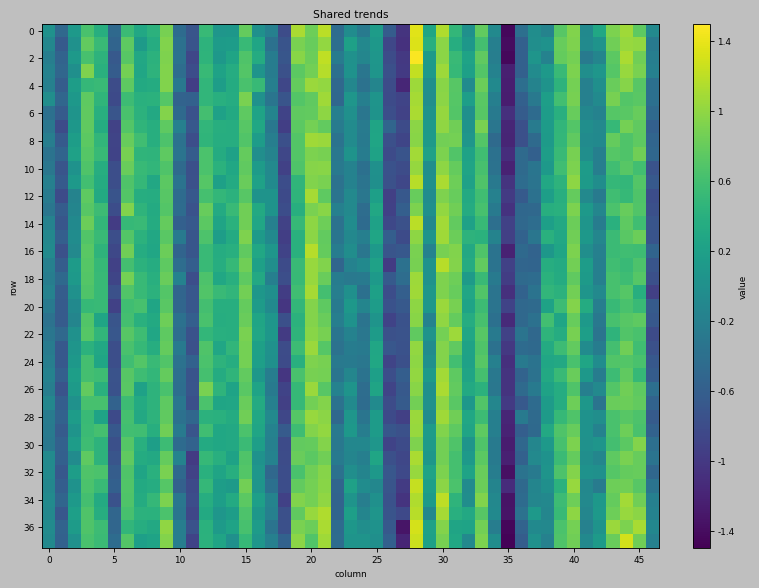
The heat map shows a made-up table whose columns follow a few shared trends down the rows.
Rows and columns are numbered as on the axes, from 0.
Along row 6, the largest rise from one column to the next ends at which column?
28
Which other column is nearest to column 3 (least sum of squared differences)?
6
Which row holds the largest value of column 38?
21
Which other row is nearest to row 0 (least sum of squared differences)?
34
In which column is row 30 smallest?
35
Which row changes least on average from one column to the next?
30
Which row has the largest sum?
0
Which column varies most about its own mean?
46
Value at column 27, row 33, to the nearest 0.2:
-1
